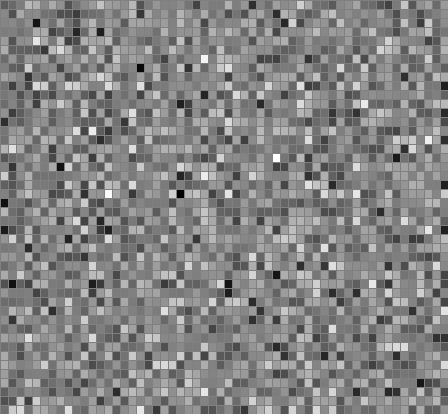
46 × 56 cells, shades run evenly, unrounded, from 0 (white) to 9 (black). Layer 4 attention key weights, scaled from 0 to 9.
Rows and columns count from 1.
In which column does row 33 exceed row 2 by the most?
42
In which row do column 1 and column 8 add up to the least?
6
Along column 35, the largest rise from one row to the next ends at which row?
19
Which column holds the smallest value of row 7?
26
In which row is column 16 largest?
14
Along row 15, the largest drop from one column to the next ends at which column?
12
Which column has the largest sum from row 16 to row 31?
30
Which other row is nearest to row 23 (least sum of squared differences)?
37
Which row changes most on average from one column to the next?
22
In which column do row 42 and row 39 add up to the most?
35
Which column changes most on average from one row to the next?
11
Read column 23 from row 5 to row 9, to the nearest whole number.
2 4 5 2 4
